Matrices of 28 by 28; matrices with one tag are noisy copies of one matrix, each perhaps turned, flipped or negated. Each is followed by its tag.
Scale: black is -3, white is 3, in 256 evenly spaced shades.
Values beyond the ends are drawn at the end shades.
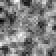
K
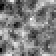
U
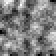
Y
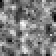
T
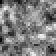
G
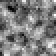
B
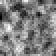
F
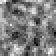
G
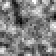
K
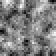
Y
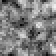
U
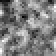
U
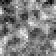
U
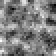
Y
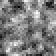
G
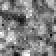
K
